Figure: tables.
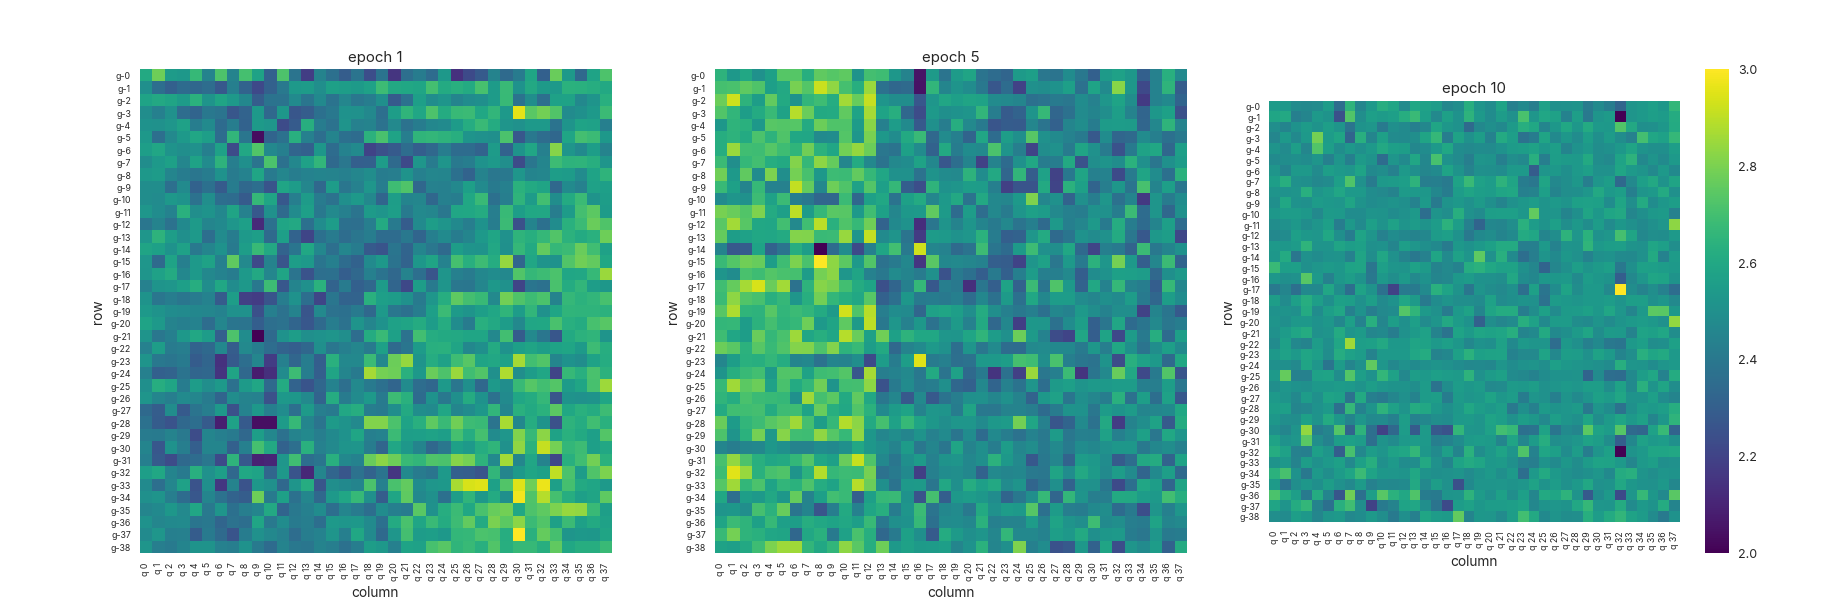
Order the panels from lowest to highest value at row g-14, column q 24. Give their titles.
epoch 1, epoch 10, epoch 5
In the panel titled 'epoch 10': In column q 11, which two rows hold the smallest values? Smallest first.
g-17, g-30
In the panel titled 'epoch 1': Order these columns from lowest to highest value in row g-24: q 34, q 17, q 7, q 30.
q 17, q 30, q 7, q 34
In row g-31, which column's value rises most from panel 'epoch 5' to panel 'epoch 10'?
q 25
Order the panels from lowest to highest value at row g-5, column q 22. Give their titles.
epoch 5, epoch 10, epoch 1
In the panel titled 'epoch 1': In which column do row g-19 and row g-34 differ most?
q 9
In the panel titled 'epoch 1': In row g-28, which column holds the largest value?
q 29
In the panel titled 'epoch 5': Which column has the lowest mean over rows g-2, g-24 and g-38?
q 34
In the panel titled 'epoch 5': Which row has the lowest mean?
g-14
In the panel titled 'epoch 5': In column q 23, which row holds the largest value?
g-37
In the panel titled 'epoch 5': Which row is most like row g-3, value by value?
g-13
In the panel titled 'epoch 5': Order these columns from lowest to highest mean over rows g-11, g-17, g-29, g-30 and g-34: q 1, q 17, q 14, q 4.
q 14, q 17, q 1, q 4
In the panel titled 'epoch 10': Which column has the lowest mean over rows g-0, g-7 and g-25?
q 32
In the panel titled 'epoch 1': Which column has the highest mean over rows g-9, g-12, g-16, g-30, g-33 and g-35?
q 32
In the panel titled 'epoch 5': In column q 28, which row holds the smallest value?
g-21
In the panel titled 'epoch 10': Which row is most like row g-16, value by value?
g-31
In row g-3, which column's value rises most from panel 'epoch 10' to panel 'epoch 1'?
q 30
